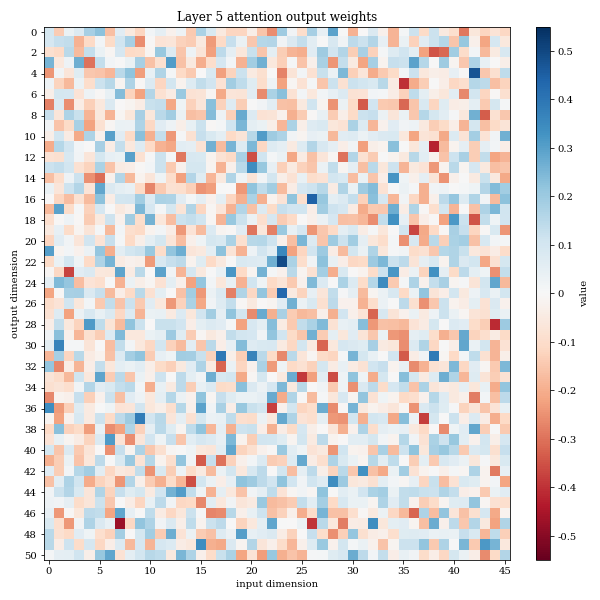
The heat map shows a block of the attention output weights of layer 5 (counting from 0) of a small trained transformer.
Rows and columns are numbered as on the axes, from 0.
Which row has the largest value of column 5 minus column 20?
12
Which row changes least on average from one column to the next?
44
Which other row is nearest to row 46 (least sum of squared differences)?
32
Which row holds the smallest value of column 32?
27
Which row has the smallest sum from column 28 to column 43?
7
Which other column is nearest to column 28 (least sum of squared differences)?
2
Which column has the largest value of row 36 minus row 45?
15
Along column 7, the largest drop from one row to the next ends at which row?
47
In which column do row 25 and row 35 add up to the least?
0
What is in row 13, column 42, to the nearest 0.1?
0.1
